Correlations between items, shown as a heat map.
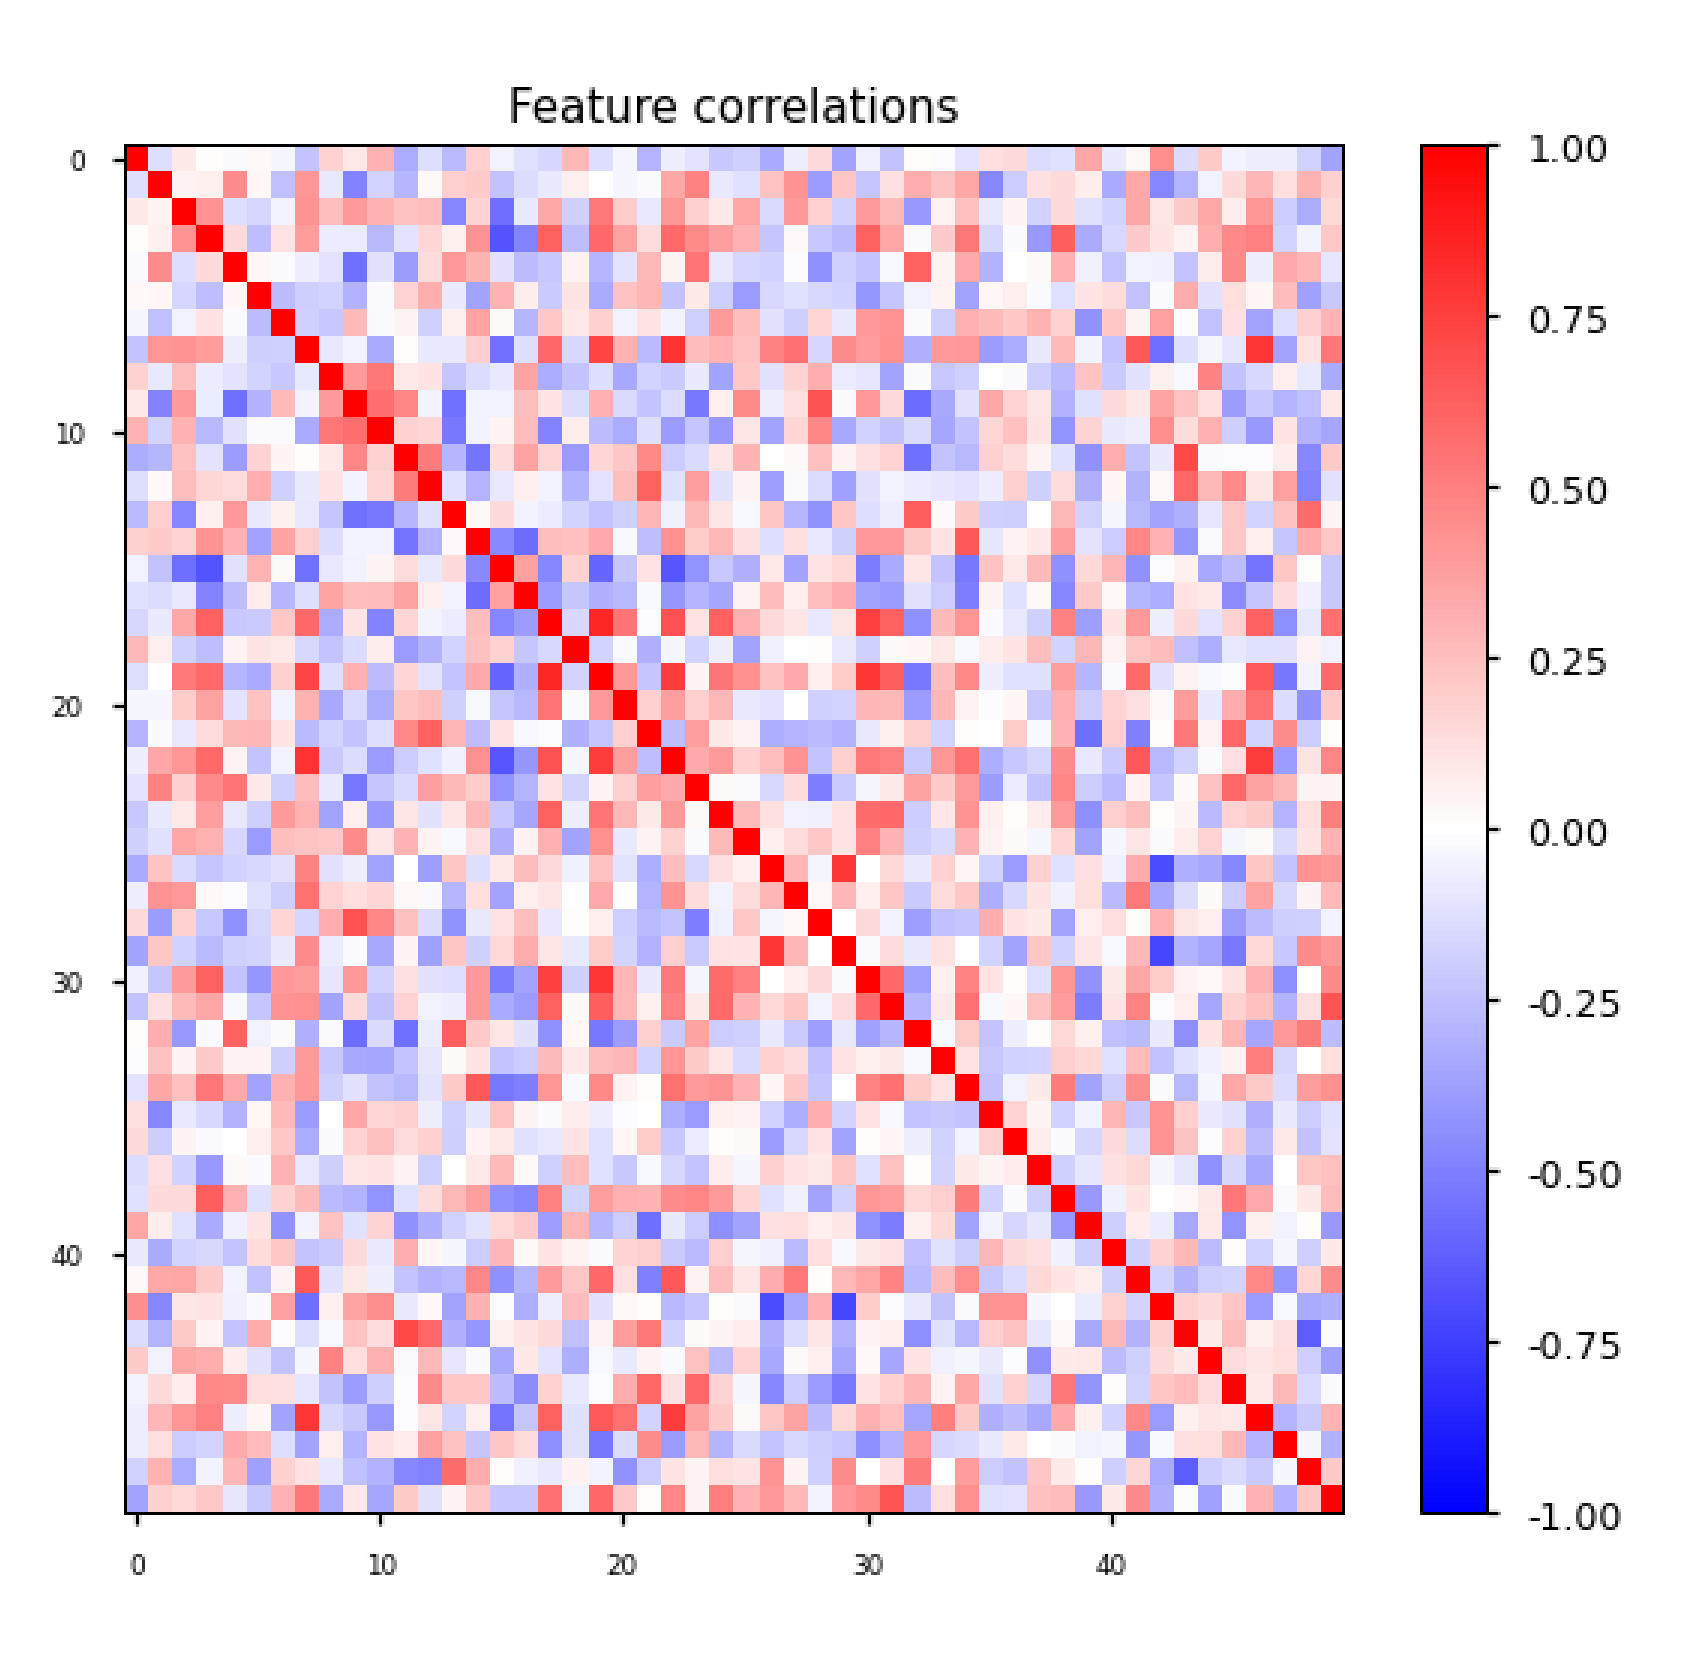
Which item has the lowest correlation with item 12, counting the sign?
48
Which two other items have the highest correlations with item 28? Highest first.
9, 10
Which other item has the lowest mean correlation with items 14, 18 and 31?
16
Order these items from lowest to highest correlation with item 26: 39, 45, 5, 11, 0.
45, 0, 5, 11, 39
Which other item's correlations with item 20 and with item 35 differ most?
46
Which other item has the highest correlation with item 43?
11
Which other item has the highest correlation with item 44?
8
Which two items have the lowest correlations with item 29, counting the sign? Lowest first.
42, 45
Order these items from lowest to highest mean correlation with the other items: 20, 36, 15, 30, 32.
15, 32, 36, 20, 30
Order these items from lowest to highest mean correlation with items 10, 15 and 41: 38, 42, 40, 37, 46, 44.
38, 46, 44, 40, 42, 37
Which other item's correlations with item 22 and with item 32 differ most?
19
